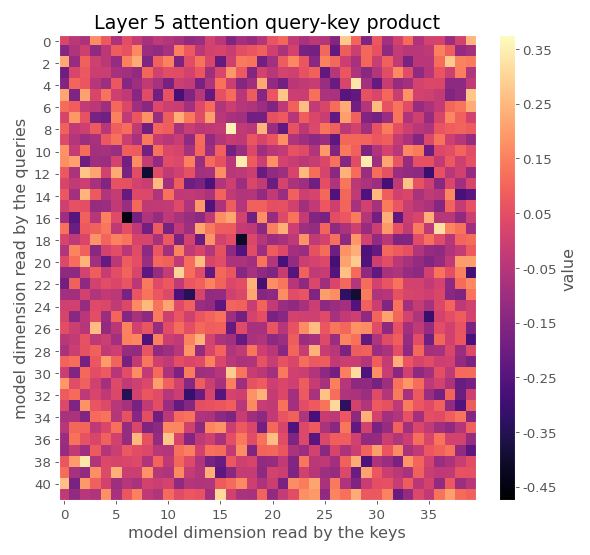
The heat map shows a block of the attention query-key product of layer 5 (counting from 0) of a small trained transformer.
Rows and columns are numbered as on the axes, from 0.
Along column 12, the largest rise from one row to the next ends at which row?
24
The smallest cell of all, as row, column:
16, 6
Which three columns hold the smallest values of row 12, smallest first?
8, 35, 19
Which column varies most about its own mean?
28
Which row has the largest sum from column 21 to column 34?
26
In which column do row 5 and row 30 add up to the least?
11
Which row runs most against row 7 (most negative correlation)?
33
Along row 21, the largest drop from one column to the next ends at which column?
39
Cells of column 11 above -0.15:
36
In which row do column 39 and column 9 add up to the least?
21
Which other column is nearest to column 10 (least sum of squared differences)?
7
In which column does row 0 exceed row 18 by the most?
27
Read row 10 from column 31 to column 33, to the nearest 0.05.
0 -0.05 0.15
